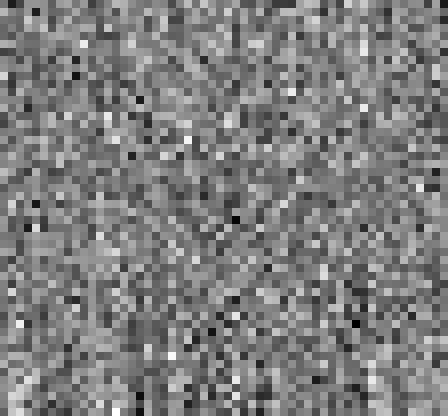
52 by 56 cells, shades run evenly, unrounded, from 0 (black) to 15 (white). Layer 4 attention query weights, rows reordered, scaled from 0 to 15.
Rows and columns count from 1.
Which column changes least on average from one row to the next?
20
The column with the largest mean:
16
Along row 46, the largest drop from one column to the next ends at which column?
33
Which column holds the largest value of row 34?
41
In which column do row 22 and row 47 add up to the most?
5
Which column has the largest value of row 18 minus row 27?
24
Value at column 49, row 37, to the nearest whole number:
11
